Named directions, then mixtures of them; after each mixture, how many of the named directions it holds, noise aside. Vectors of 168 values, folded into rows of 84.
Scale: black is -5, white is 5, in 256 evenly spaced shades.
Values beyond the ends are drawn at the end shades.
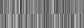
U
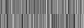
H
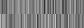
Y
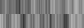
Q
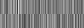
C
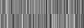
one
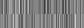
three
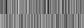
four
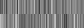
four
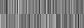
two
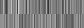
four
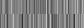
one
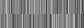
one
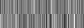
four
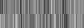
three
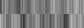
one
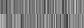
three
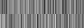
one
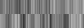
one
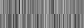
one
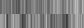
two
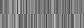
two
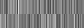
two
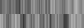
one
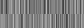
three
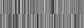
one
